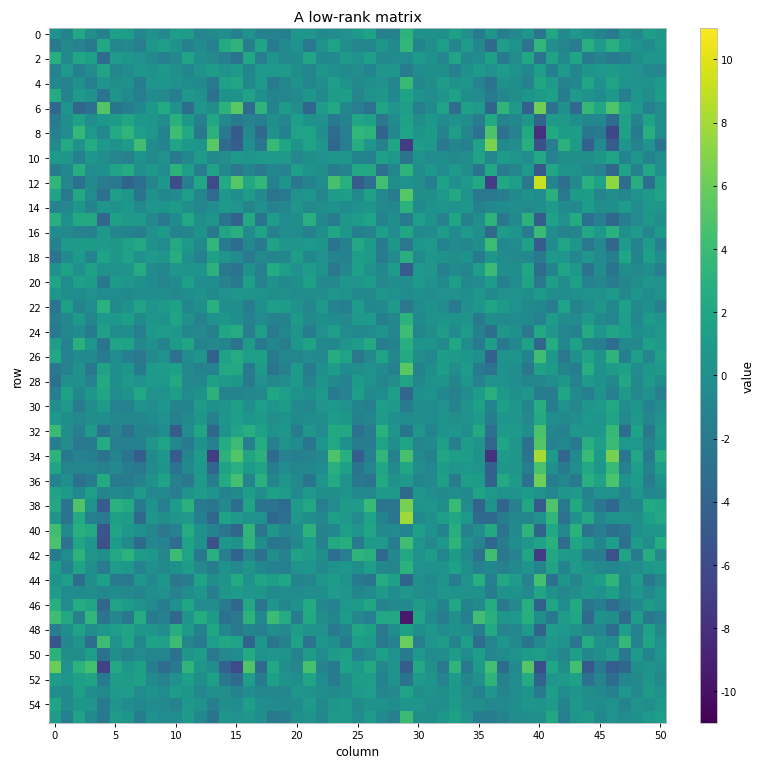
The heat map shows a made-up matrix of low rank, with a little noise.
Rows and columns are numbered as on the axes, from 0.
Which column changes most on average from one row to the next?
40
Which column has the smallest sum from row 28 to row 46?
13
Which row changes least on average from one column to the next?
21
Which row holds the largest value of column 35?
47
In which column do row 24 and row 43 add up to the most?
29
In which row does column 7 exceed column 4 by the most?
51
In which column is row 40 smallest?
4
